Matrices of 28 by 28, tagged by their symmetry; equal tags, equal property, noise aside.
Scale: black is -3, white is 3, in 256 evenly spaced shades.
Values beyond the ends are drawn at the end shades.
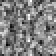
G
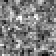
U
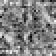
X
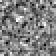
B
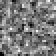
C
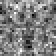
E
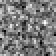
U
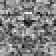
E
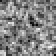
C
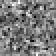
X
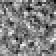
C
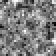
C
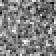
C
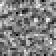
U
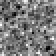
B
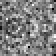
G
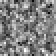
G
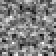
E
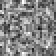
G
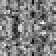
G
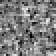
U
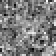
B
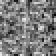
G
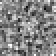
C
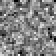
C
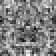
E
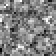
B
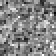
U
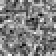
C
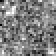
B
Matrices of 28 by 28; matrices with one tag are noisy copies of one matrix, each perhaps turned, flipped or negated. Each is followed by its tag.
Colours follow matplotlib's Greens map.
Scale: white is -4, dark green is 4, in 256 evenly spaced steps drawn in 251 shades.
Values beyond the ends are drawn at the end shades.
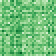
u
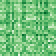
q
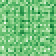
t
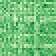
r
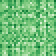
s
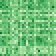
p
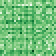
t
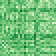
r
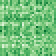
q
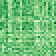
r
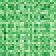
t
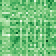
p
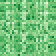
q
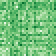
p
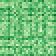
s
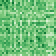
p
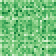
s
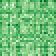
s
